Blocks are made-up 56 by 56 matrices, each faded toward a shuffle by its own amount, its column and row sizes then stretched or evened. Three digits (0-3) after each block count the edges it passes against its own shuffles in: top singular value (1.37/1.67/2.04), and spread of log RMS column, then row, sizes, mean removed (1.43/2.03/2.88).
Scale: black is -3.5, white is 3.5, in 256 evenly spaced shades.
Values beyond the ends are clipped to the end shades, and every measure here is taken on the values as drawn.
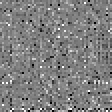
2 1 1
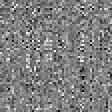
3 2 1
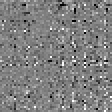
0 2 2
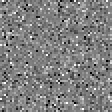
1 0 0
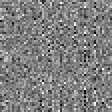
3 2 0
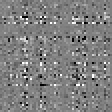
1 3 3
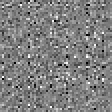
2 2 1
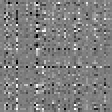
3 3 2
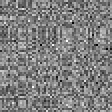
3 0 0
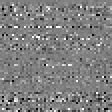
2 0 3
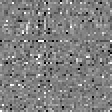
2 1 2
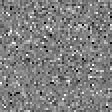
0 0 1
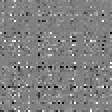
1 2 3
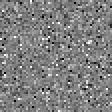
0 1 0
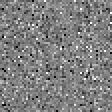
0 1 0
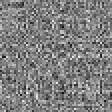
3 1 1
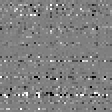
2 1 3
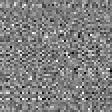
3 0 2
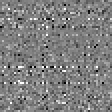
3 1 2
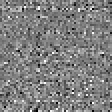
1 1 2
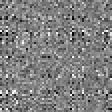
3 2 2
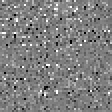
0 1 1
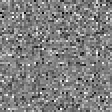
0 0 2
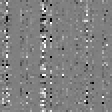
2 3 1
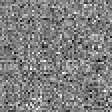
2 0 1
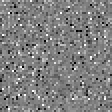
0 0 1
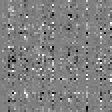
1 3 2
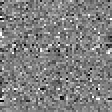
2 1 2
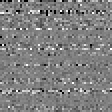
1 0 3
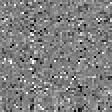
2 1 1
